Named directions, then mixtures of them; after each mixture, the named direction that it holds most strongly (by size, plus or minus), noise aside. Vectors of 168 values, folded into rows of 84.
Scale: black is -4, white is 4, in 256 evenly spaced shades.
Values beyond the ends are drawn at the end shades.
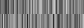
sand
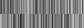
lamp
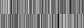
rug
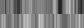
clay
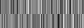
sand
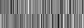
lamp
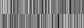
rug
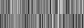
rug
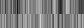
clay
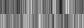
clay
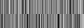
sand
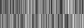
lamp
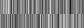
rug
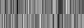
sand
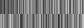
lamp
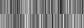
lamp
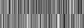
sand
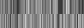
rug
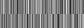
sand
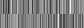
rug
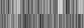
clay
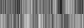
clay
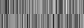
sand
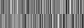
rug
